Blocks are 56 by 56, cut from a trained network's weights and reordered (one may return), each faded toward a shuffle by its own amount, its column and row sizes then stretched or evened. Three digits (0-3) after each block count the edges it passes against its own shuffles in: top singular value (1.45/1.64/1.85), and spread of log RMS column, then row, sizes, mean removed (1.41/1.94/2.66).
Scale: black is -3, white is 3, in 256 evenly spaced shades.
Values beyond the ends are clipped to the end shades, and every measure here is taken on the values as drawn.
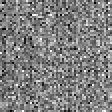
1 0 1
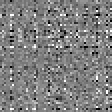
3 3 2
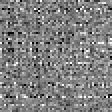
1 0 3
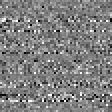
2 0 3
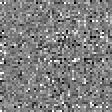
0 2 2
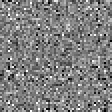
0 2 2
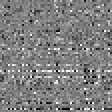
3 2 3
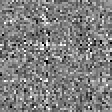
0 2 2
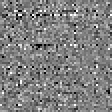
2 2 2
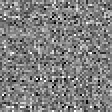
1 1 2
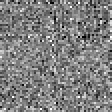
1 1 1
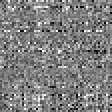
2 0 3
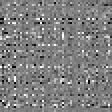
0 3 3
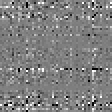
1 3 3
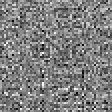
3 1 1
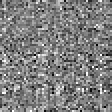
2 0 2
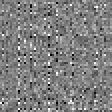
2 3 1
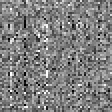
2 2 1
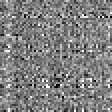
3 0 3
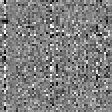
2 3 1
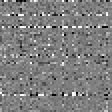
3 2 3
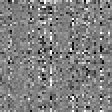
0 3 2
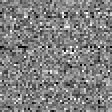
0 0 2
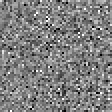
1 1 0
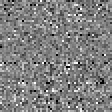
0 1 2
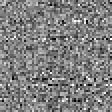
2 0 2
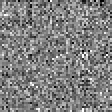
0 1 0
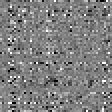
0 2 3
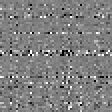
2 2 3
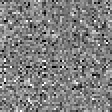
0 2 1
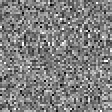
2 0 0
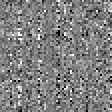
1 3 1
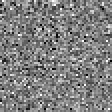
1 1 1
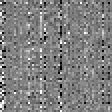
3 3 1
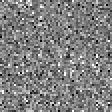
1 1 1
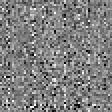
1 3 1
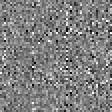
2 2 1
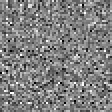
0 0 2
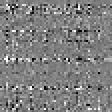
1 2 3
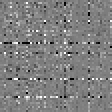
3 3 2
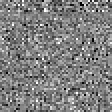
0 0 2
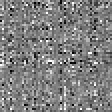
0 3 2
